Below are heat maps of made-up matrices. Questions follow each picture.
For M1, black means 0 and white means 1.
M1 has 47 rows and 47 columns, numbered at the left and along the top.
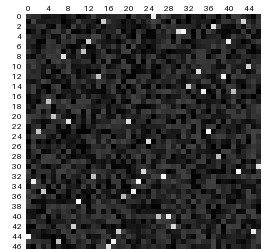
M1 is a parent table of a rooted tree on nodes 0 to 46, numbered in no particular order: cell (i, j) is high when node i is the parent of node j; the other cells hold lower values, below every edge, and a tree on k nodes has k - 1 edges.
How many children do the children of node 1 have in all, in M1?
4
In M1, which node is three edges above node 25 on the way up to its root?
10
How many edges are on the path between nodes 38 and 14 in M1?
5
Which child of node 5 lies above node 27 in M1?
12
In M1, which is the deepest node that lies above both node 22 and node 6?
33
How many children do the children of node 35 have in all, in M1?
4
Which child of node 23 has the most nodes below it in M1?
2
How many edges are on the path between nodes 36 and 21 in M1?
5
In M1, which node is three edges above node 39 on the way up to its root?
20
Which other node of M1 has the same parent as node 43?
15
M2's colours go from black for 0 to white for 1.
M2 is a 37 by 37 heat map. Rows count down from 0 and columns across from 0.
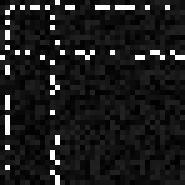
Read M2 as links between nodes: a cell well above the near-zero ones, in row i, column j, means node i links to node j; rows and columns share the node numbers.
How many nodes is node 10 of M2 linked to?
10
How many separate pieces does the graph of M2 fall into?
3
